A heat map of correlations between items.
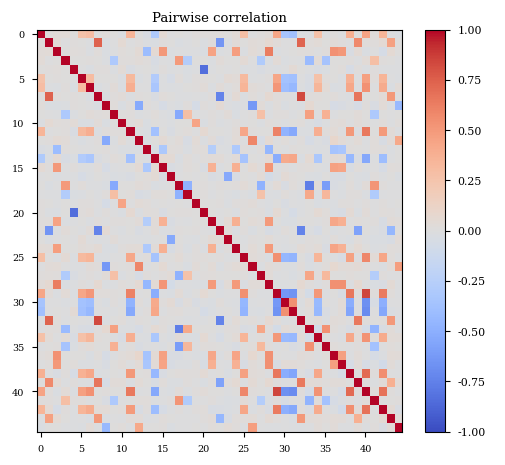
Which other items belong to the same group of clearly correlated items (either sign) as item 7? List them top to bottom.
1, 22, 32, 39, 43
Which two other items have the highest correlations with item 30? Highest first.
31, 14
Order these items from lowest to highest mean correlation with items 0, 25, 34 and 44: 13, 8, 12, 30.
30, 8, 13, 12
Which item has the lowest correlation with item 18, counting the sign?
17
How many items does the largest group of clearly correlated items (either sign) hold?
13
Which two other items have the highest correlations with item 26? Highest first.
12, 44
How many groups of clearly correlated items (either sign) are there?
8
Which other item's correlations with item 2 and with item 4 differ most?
20
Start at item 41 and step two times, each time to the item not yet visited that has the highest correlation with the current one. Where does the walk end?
3
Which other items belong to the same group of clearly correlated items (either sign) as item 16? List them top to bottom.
23
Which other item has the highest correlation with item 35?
33
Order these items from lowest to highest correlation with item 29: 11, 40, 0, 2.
2, 0, 11, 40
